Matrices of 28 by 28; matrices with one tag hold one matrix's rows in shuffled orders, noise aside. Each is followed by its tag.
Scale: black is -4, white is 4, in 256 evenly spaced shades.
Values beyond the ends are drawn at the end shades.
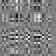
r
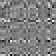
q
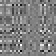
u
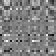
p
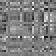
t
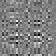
r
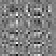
r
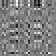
r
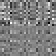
q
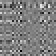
u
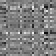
t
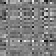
t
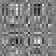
r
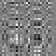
r
